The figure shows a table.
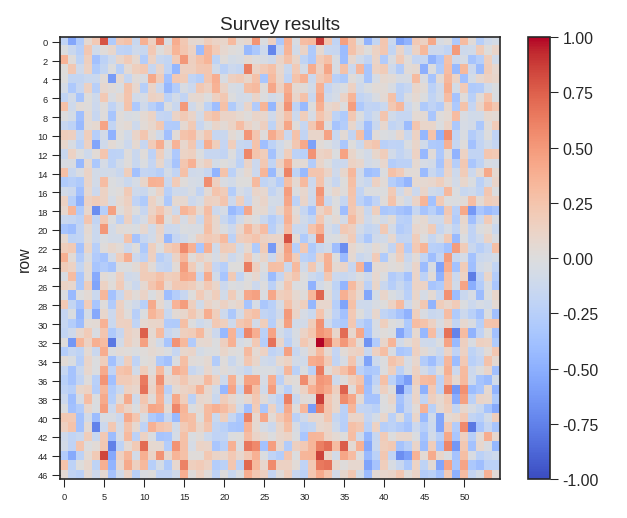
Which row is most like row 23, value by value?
2
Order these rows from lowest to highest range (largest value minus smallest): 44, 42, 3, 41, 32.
42, 3, 41, 44, 32
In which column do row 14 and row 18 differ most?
53
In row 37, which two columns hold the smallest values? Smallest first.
42, 49
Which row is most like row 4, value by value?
8
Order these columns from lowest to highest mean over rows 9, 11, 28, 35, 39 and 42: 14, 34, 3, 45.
34, 45, 3, 14
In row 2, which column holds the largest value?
15
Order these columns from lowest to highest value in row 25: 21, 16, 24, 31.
31, 24, 21, 16
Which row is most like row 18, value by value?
41
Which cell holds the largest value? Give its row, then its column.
32, 32
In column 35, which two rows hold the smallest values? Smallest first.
22, 28
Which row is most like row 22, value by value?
1
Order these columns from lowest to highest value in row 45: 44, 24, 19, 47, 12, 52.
47, 52, 19, 12, 44, 24
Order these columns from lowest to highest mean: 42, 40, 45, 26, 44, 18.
42, 45, 26, 40, 44, 18
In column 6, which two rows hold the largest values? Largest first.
18, 41
